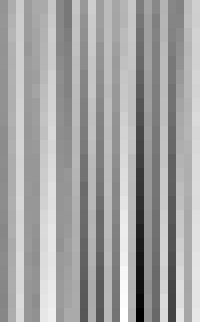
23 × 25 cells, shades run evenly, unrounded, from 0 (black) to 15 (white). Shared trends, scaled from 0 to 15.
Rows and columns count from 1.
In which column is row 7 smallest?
18
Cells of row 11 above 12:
4
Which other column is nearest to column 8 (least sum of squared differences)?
9
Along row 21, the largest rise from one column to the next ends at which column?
23
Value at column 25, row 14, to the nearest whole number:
13
